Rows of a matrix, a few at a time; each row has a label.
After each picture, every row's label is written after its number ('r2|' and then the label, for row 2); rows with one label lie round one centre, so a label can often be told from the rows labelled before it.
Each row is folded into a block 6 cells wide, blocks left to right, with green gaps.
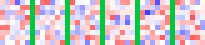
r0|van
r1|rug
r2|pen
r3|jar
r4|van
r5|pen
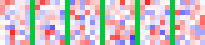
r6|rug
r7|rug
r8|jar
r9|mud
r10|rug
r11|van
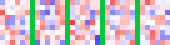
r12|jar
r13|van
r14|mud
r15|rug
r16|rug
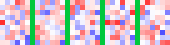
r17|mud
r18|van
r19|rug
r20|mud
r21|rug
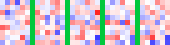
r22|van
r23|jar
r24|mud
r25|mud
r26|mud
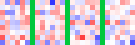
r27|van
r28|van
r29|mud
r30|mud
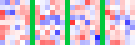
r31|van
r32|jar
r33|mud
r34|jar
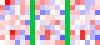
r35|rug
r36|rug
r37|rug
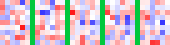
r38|pen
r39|van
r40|jar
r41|jar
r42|jar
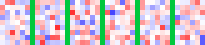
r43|rug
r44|pen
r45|jar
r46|van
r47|pen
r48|mud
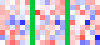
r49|jar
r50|jar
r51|mud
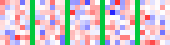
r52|pen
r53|mud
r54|van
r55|van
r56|jar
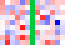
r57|pen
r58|jar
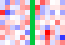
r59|van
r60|rug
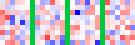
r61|jar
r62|mud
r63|van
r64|pen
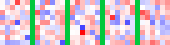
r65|mud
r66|van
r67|rug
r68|jar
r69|jar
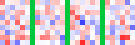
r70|pen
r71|mud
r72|jar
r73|pen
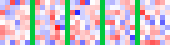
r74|van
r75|pen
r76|van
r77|mud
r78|jar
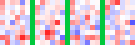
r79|pen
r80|rug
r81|pen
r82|rug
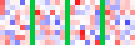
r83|pen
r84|jar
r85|rug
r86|jar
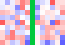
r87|mud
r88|mud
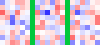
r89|jar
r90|van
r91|van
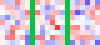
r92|mud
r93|pen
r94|van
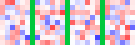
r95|rug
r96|jar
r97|mud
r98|pen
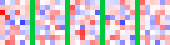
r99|jar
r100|pen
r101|rug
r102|mud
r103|pen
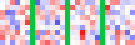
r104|van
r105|jar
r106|rug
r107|rug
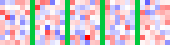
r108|jar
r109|rug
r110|pen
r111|pen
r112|van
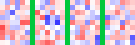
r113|van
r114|jar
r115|mud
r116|mud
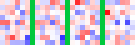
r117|mud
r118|mud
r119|rug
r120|jar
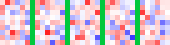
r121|rug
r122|rug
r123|mud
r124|rug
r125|jar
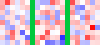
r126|rug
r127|mud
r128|pen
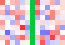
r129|pen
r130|pen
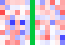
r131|jar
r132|mud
